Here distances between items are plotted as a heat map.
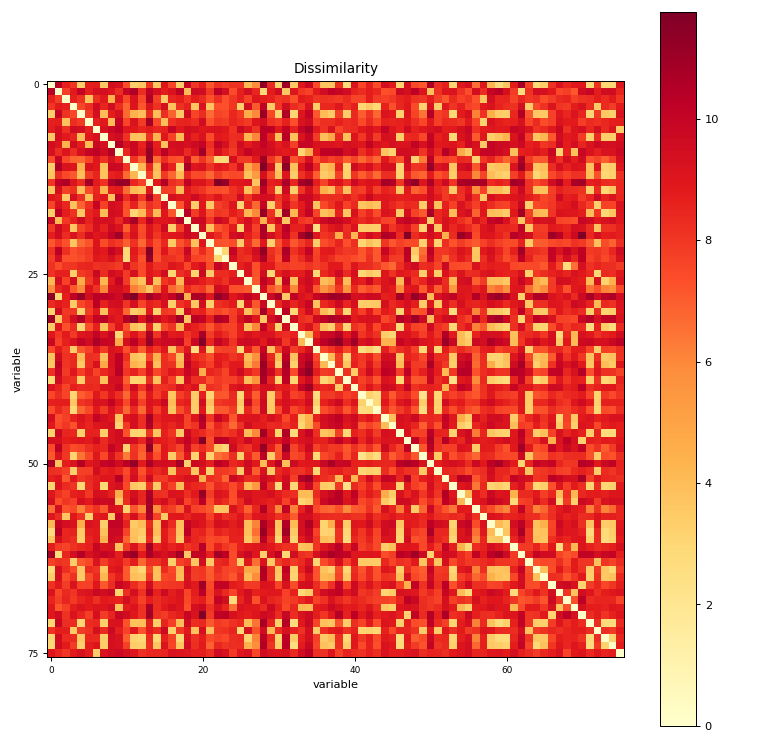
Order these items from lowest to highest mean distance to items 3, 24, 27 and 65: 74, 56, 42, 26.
74, 42, 26, 56
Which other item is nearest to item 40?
38
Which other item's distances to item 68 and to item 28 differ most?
24
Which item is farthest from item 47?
20
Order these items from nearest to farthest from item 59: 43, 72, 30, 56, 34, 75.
30, 56, 43, 72, 75, 34
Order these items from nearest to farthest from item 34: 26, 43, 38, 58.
43, 26, 58, 38
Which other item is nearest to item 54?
45
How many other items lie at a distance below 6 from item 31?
5
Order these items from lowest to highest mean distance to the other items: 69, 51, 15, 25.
51, 25, 69, 15
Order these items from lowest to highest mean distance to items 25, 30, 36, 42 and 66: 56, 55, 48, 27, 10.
27, 56, 10, 48, 55
